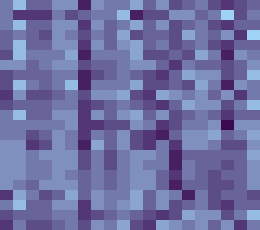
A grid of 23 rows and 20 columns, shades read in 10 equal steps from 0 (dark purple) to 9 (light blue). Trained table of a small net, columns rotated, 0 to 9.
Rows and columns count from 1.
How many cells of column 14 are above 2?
17
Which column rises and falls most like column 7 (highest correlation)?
18
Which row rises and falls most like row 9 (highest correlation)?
6
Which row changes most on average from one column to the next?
9
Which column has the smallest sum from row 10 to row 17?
7
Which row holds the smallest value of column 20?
20
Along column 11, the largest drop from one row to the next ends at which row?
2
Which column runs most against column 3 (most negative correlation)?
10
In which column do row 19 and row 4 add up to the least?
14
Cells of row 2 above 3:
12
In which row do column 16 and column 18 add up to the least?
13
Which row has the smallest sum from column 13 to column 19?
19
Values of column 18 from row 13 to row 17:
0 4 3 4 3
